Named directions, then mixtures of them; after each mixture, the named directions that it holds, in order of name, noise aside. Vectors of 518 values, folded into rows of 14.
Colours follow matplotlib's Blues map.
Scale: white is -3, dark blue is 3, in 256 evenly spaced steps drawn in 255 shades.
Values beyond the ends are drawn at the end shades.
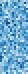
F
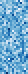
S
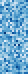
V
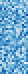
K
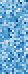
S, V.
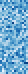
K.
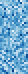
K, S.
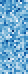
S, V.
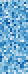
F.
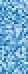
K.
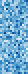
K, V.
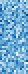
F, K.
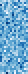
F, S.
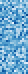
K.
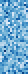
F.
